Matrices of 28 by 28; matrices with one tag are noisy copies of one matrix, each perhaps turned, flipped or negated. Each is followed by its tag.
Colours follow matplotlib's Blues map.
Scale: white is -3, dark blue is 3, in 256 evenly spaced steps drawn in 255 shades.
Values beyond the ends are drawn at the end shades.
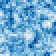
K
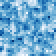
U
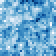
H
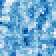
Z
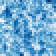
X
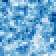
H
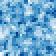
U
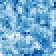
H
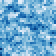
X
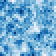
K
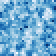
X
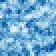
Z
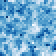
K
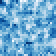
U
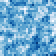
H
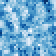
Z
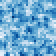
U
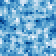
U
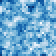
K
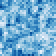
H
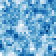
K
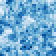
K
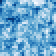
H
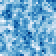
X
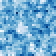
K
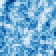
Z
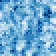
X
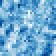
Z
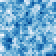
X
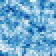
Z
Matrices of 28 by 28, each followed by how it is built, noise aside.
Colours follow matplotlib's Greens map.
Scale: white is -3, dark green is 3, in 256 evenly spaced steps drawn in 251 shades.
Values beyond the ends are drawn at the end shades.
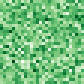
noise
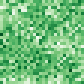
smooth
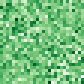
block diagonal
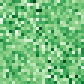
block diagonal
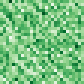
Toeplitz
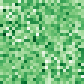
block diagonal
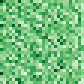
repeating rows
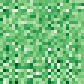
low rank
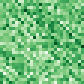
Toeplitz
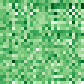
low rank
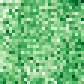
smooth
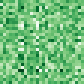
low rank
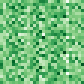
repeating rows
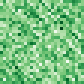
Toeplitz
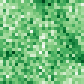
smooth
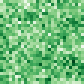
smooth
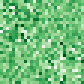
block diagonal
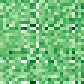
low rank
